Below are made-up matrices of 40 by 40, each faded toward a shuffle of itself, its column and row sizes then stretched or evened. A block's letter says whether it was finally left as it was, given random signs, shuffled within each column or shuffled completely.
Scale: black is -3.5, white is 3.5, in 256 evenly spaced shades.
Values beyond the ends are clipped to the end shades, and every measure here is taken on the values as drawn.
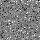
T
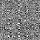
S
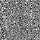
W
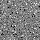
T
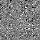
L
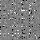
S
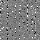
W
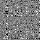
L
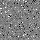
T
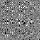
S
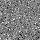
T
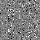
W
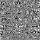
L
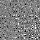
L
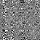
S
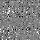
L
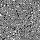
T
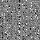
W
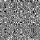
S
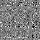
L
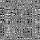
S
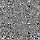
L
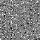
W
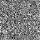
L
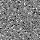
T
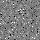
T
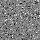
T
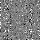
W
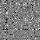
L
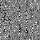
W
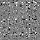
L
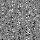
W
